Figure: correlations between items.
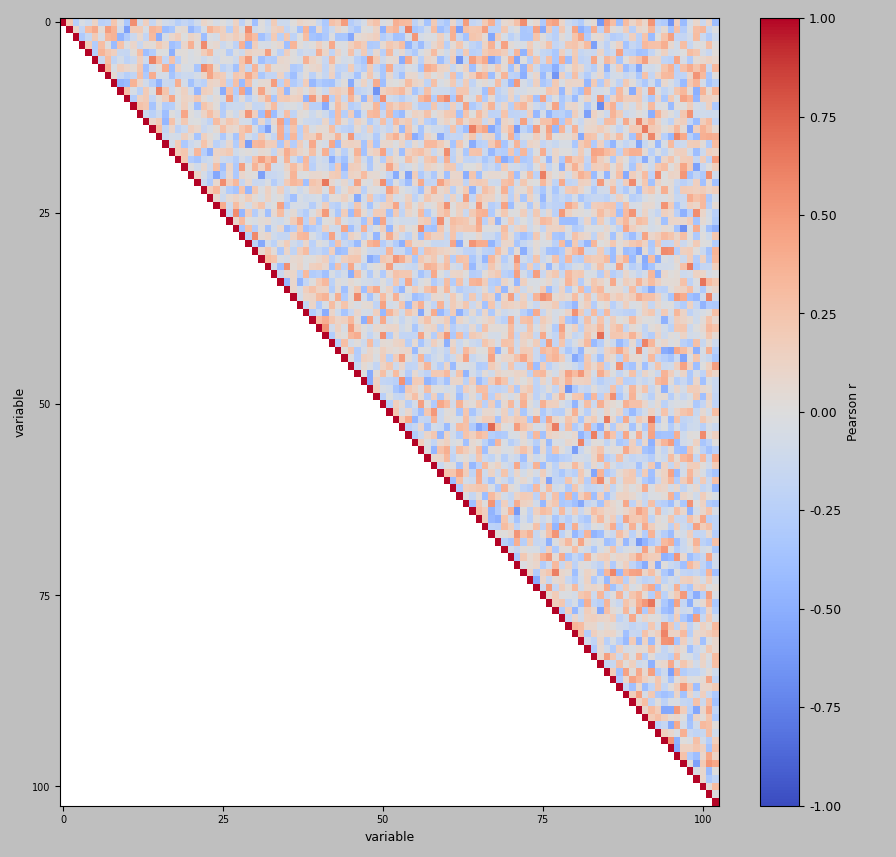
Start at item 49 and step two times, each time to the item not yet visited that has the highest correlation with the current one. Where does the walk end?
72
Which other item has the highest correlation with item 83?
54
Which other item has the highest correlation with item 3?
22
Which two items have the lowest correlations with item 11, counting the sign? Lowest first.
84, 41
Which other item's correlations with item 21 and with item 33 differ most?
41
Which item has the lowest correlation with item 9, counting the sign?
49
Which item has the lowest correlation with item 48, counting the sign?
79
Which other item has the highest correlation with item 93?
20
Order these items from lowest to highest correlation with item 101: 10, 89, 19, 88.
88, 19, 10, 89
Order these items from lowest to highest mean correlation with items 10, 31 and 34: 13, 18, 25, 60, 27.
27, 25, 18, 13, 60
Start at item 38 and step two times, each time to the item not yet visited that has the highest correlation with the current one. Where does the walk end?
94
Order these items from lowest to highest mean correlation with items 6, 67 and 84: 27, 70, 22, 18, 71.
27, 70, 18, 71, 22
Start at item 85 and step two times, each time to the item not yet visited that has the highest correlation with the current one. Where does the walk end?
92
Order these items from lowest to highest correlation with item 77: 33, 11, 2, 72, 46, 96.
2, 46, 96, 33, 11, 72
